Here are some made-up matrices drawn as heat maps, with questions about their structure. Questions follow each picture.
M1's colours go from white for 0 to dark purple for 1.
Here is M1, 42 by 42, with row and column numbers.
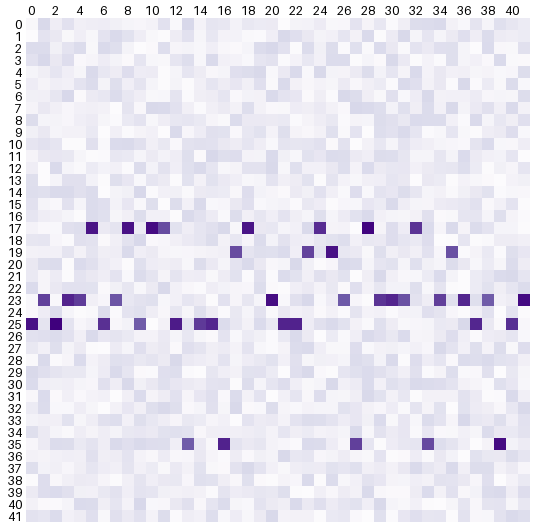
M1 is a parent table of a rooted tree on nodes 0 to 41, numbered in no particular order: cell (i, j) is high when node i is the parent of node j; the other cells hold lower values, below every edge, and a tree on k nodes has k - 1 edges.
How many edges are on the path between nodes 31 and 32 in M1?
4
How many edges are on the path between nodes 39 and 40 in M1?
4
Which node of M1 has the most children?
23
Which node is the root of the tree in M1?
19
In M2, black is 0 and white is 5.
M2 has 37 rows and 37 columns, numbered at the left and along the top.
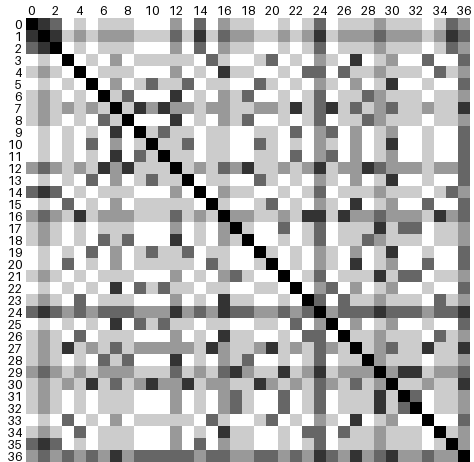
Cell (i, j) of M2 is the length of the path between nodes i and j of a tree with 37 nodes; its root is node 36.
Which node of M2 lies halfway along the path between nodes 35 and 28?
24
